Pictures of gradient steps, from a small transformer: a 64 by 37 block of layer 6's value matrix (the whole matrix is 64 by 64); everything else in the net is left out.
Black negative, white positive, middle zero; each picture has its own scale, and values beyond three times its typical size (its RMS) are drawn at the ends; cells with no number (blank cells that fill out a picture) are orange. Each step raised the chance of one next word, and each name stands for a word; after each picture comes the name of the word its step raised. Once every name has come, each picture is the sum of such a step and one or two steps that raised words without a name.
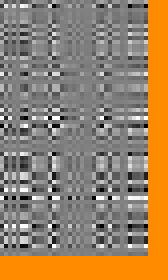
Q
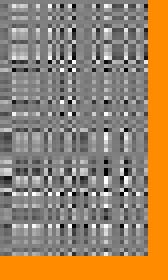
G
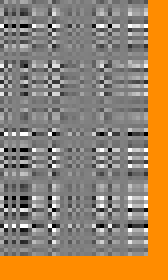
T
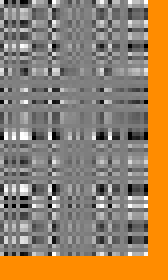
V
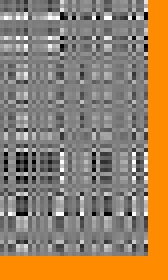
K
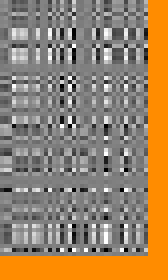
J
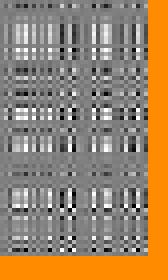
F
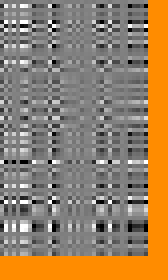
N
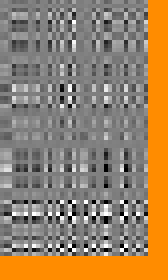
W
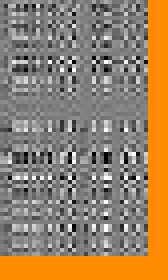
N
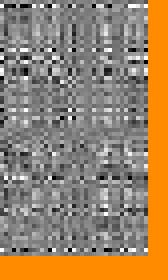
F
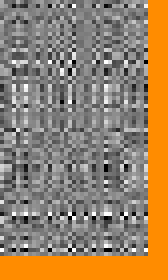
W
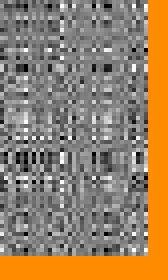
V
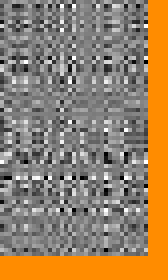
N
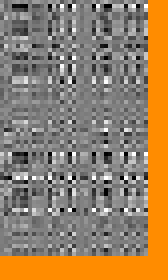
K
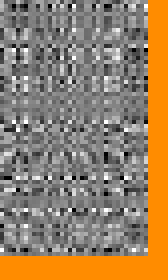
J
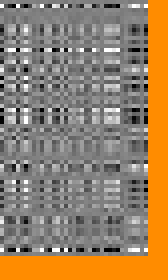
F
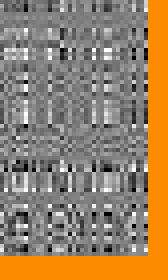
J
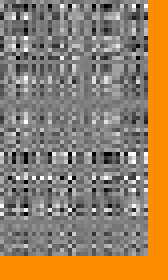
K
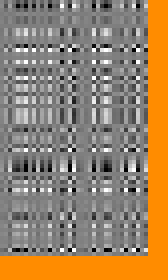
J
